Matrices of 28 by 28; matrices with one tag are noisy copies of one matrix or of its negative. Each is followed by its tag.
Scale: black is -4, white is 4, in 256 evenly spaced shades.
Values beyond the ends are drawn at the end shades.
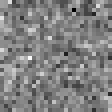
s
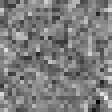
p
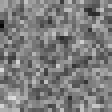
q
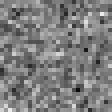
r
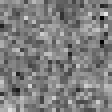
r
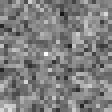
r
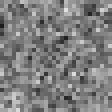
q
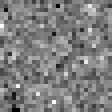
q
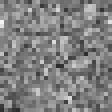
q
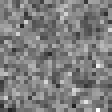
r
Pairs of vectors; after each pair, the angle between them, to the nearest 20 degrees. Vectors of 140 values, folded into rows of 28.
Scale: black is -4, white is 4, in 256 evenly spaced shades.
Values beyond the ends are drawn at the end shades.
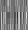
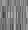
120 degrees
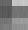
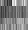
40 degrees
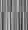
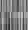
160 degrees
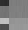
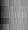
80 degrees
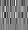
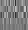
140 degrees
